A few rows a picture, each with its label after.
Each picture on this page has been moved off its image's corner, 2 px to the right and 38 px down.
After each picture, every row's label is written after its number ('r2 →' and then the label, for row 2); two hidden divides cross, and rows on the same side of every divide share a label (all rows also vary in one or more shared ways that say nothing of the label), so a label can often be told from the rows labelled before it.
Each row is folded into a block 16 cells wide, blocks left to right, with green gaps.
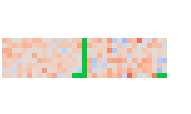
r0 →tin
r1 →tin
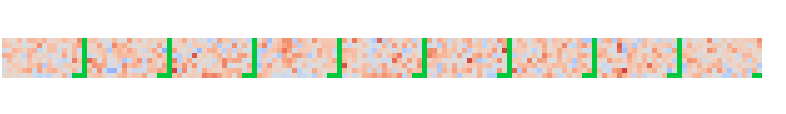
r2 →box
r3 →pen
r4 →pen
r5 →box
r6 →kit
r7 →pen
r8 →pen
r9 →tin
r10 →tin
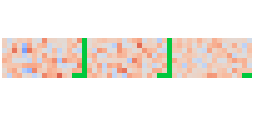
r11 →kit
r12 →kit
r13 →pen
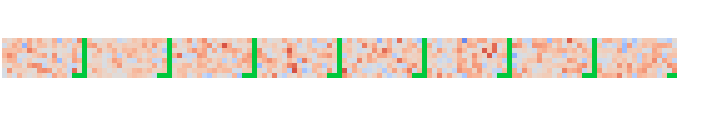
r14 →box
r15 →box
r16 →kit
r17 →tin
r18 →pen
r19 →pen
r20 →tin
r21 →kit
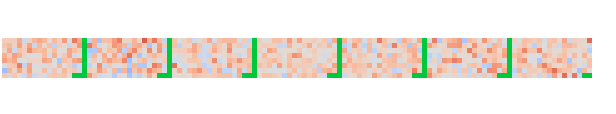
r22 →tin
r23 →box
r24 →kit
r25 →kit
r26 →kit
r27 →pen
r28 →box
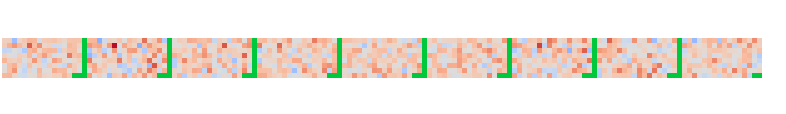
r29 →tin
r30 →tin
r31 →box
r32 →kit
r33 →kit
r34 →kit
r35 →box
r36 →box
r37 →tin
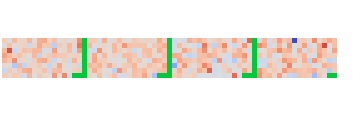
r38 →tin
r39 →kit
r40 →box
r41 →tin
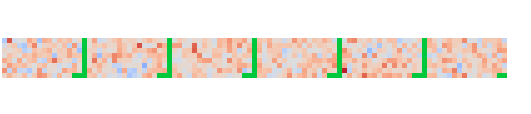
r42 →pen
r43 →pen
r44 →box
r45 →kit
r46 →pen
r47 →tin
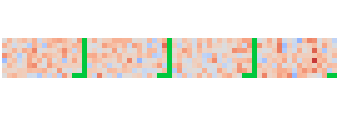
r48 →box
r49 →pen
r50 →kit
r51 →box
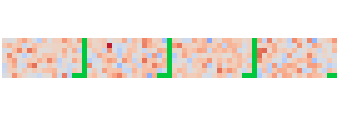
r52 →box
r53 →box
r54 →box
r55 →tin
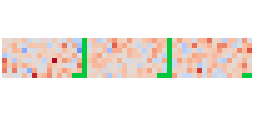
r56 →kit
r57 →tin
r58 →pen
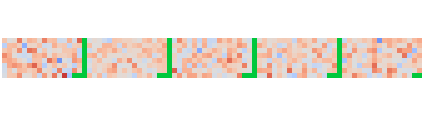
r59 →box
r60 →kit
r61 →tin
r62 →kit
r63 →kit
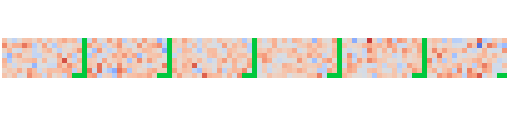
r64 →tin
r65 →kit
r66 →kit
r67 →kit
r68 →pen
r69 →tin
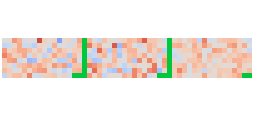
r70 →kit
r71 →kit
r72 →box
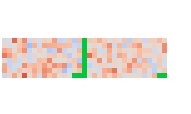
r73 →kit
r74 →tin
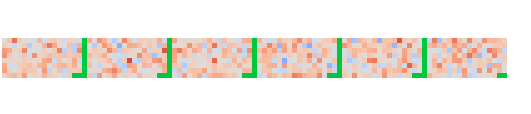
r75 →pen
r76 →kit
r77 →pen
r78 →tin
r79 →tin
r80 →tin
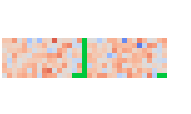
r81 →box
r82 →tin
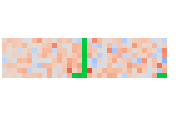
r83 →kit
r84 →pen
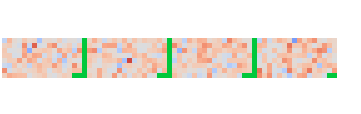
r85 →pen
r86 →pen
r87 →kit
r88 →pen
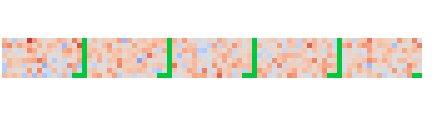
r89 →tin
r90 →tin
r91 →kit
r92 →kit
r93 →tin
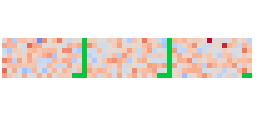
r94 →pen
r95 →box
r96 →kit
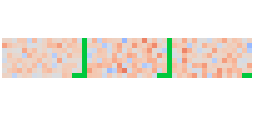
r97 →box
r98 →kit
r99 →box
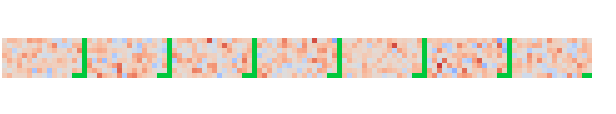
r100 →pen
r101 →box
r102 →kit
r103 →pen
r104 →kit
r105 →kit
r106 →pen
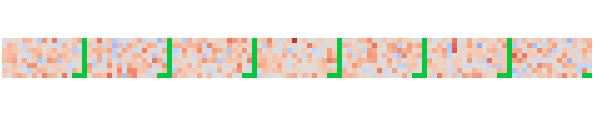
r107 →tin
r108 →kit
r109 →box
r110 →kit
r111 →pen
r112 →pen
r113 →tin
